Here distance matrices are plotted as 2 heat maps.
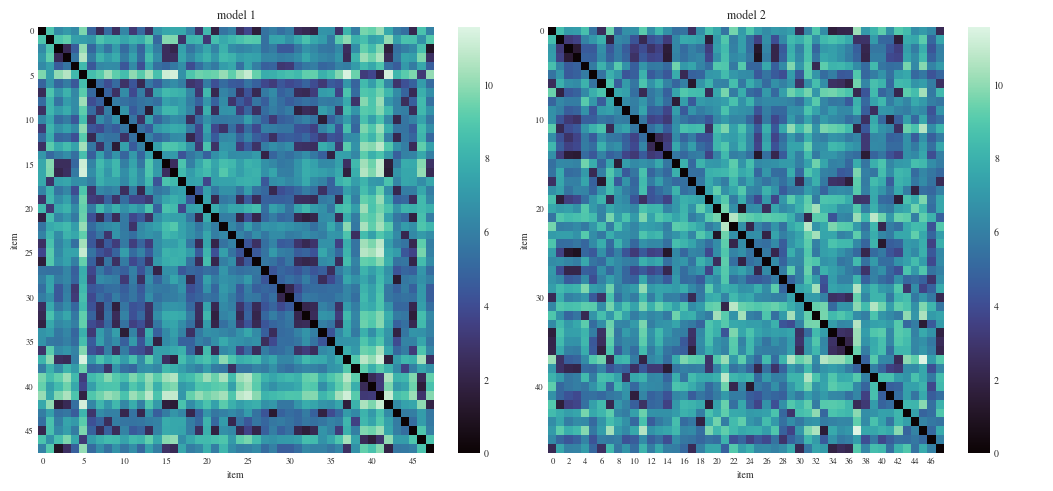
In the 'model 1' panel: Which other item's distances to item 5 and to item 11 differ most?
41
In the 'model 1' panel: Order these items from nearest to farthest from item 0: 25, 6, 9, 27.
9, 25, 6, 27
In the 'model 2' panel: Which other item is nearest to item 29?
43
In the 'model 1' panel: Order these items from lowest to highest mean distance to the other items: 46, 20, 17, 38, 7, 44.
7, 44, 38, 17, 20, 46
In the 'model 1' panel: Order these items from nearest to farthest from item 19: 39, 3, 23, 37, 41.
23, 3, 37, 39, 41
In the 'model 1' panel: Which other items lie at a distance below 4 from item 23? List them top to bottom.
8, 38, 44
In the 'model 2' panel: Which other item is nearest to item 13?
12
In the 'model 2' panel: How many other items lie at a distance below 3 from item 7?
5
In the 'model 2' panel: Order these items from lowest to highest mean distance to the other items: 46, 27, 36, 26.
46, 27, 36, 26
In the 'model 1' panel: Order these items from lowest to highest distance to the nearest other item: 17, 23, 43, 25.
43, 23, 17, 25
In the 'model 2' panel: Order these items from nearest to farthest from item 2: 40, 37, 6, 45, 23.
37, 40, 6, 23, 45
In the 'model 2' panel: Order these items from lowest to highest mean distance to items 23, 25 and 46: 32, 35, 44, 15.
35, 15, 44, 32
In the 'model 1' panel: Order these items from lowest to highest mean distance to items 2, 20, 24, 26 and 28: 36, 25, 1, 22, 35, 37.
36, 35, 25, 22, 37, 1
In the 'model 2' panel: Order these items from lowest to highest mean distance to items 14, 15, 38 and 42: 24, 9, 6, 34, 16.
9, 24, 6, 16, 34
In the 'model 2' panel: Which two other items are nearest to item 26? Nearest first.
23, 20
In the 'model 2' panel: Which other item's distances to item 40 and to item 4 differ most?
32
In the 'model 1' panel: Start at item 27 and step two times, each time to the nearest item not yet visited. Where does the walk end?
35
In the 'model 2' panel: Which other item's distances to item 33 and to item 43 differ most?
45
